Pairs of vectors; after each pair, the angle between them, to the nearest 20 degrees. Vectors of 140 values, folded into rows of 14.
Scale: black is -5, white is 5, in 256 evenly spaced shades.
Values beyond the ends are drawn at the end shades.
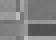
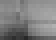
120 degrees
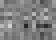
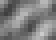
100 degrees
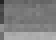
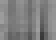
120 degrees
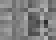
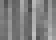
100 degrees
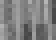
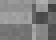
80 degrees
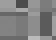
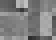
160 degrees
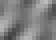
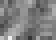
140 degrees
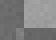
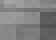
100 degrees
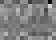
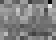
20 degrees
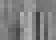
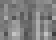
140 degrees
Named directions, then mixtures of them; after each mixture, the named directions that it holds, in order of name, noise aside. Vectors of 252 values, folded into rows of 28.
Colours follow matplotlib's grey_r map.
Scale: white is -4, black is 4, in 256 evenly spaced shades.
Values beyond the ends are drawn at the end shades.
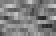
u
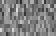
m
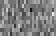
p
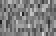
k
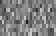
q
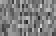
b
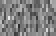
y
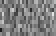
m, p.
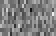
p.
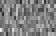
m.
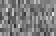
p.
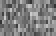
u, y.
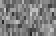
p, q, u.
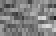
u.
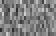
m.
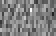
k, m, p.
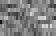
k, u.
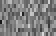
k.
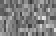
k, q, u.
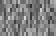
q, y.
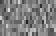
q.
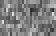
p, q, u.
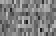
b, k.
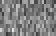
m.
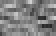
u.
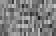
b, u.
